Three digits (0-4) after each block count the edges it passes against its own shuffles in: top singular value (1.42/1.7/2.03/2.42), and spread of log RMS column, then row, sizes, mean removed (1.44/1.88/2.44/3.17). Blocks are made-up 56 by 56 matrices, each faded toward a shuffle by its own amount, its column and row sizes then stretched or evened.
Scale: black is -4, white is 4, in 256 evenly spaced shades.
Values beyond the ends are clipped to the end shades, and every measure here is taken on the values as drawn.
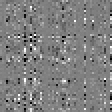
3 4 2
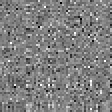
3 1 0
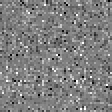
0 0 1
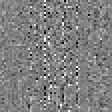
3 3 0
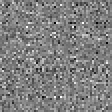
2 2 2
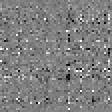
2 2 3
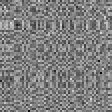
4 1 0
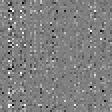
2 3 1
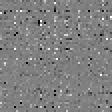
1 2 2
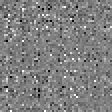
1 1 2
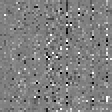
1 3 1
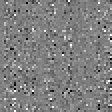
0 3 1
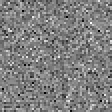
0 0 0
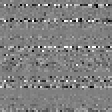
3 0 4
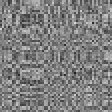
4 2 1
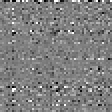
3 1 4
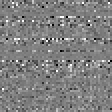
0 1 4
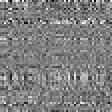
4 1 4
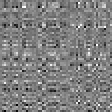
4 3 3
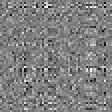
4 2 3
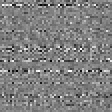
3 0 4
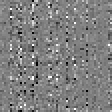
1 4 1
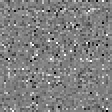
1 2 2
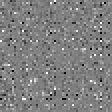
1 2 2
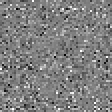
2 0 1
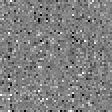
0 1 1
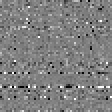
3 1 3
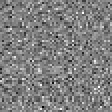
3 0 1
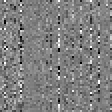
3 4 0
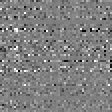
0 1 4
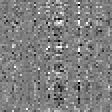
3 3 1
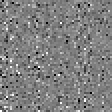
1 3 1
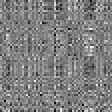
4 2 3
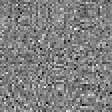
2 0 0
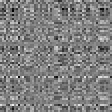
4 2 4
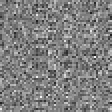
3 2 0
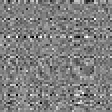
4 1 3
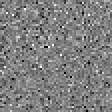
2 0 0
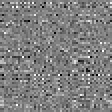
3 0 3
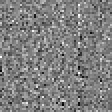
2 2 0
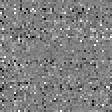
1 1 2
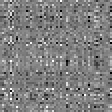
4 3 3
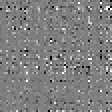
2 3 3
